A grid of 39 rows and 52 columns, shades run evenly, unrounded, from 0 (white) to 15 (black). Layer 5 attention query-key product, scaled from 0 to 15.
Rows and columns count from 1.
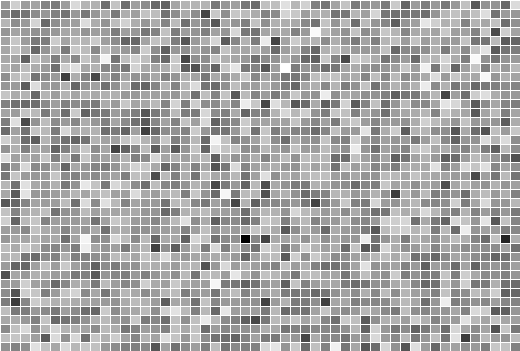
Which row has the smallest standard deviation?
24
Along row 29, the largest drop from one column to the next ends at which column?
30
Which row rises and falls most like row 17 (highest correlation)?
28
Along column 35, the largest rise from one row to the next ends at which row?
7
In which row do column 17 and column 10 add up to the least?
38
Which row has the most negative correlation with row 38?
31
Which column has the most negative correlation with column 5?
46
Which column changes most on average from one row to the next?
22
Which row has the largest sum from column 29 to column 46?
37
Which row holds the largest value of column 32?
23
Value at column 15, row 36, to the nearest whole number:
8
